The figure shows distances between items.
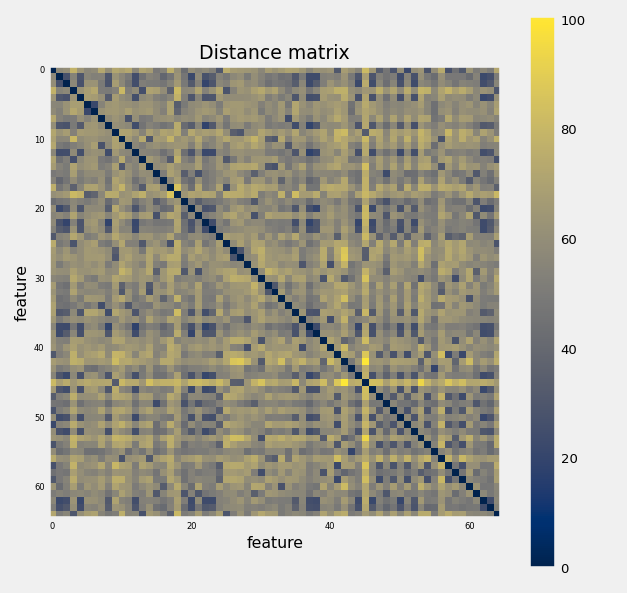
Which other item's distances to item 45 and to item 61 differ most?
21
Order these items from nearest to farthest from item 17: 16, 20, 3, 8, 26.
3, 20, 8, 16, 26
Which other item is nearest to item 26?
27
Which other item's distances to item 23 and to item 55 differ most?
43
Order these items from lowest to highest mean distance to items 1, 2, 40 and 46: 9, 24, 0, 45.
24, 0, 9, 45
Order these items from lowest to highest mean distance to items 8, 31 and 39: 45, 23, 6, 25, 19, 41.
23, 19, 25, 6, 41, 45
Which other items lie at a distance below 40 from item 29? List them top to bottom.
15, 19, 21, 48, 61
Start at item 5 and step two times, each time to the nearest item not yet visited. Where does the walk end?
18
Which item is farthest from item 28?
42
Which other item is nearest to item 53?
30
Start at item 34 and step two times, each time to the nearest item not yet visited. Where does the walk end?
11
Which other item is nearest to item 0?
51
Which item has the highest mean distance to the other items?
45
